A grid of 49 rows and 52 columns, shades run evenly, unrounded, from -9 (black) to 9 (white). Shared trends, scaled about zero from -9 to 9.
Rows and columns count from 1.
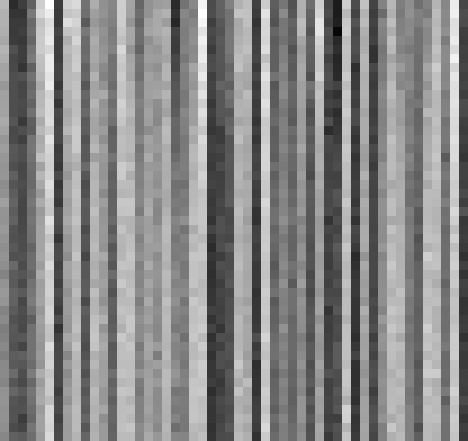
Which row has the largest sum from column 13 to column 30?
2
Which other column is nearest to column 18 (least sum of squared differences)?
34
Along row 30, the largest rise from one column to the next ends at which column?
30
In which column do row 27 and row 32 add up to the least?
24
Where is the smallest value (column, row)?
38, 4
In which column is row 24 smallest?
29
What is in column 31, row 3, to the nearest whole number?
-3
